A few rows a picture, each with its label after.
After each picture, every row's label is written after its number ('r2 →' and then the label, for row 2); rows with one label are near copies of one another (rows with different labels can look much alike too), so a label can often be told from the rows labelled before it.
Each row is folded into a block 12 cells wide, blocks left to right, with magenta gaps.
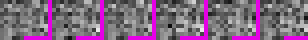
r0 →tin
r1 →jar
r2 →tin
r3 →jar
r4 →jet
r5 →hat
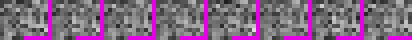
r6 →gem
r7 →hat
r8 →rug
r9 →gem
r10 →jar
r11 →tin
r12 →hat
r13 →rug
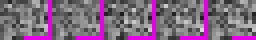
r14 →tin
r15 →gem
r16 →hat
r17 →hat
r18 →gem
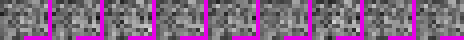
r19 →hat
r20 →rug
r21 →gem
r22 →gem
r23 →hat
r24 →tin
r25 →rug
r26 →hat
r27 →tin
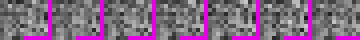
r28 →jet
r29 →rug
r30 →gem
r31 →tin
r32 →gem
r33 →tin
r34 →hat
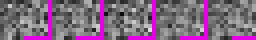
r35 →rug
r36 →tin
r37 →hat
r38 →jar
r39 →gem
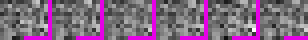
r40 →tin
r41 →tin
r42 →jar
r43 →tin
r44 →jar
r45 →jar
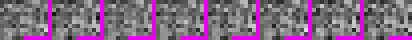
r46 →jar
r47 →rug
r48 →tin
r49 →tin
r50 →tin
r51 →jar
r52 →rug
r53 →rug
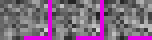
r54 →jar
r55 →jet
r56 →gem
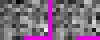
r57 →jar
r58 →rug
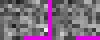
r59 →jar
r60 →gem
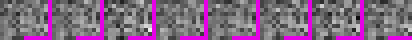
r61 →hat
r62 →gem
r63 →jar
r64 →rug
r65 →jet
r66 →gem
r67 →hat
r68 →jar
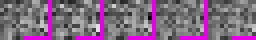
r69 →rug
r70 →jar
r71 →jet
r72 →hat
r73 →jar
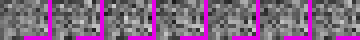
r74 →hat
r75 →tin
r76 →hat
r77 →gem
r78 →rug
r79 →rug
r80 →tin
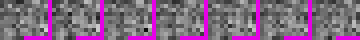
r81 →jar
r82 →gem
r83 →tin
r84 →jar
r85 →jet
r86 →jet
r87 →rug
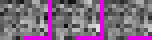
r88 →rug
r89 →jar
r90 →jar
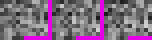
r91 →gem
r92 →hat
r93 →rug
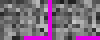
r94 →tin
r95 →rug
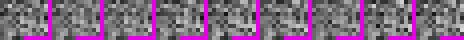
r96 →hat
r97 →hat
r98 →hat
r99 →jet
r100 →gem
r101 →gem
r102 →gem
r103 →tin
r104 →hat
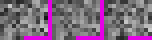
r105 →rug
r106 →gem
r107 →hat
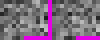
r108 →rug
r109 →hat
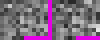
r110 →hat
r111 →jar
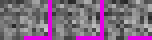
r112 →jar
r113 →jet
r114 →jet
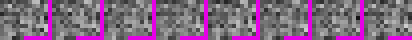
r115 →tin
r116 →gem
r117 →rug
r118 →jet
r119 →rug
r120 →jar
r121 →hat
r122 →jet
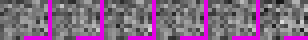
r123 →rug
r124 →jet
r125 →jar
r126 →hat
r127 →jet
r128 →rug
